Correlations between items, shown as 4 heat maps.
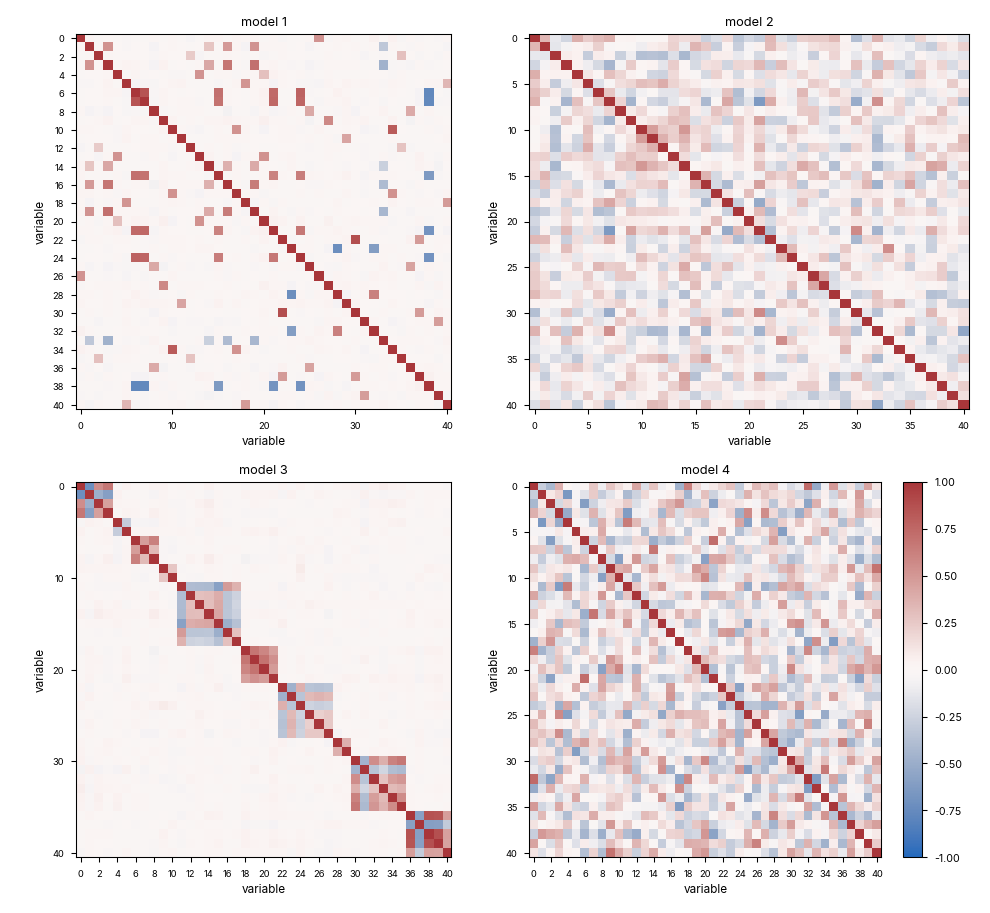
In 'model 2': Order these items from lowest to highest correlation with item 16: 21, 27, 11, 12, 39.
39, 27, 11, 12, 21
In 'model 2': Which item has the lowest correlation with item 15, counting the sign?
37
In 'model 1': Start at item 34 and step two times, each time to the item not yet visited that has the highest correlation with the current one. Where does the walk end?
17
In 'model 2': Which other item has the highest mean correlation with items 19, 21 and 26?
30
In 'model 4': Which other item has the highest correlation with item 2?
17
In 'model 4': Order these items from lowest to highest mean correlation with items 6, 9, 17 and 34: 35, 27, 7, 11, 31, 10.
35, 27, 7, 11, 10, 31
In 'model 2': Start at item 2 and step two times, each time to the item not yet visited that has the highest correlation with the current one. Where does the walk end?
7
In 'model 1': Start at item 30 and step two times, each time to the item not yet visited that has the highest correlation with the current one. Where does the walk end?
37
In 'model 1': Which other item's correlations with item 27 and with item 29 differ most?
9
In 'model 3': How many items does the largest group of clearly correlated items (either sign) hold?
7
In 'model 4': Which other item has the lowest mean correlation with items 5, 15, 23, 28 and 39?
24
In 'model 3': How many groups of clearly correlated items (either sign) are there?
10
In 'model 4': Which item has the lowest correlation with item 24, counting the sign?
22
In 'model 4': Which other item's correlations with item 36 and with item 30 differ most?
28
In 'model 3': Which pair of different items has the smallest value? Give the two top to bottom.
0, 1
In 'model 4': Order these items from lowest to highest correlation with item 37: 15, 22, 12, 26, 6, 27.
6, 27, 22, 12, 15, 26
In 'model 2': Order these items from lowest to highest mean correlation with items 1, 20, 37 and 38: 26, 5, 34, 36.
34, 36, 5, 26
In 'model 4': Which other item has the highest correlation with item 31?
34
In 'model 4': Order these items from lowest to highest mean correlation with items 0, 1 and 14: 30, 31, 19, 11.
31, 11, 30, 19
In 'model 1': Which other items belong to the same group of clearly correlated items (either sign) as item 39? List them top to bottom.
31
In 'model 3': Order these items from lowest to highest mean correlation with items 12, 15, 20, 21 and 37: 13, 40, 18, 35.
40, 35, 13, 18
